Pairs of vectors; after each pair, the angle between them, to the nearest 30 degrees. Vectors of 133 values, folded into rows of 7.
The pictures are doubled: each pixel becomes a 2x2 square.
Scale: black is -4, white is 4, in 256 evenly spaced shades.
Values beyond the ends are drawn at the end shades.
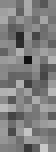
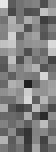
90 degrees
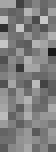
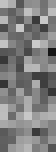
30 degrees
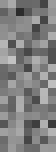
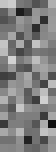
30 degrees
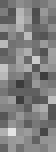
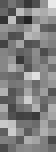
90 degrees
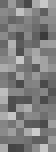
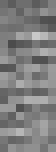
120 degrees
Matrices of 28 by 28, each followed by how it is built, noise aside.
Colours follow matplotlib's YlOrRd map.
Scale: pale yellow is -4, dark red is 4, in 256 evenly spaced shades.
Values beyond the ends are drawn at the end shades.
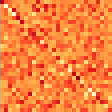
diagonal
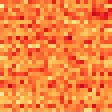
blocks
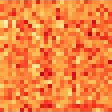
blocks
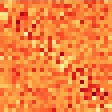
banded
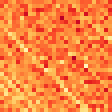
Toeplitz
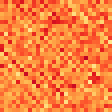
Toeplitz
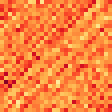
Hankel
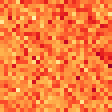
Toeplitz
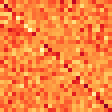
diagonal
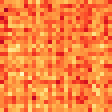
blocks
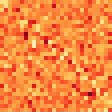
banded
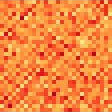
Hankel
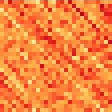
Toeplitz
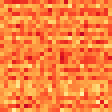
blocks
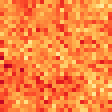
smooth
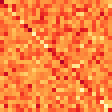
diagonal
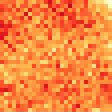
smooth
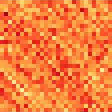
Toeplitz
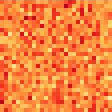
blocks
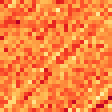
Hankel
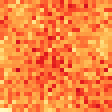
smooth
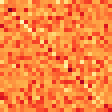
diagonal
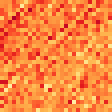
Hankel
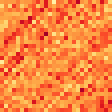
Hankel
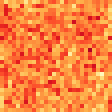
smooth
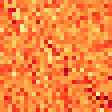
banded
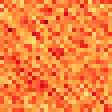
Toeplitz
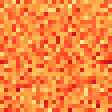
repeating columns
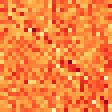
banded
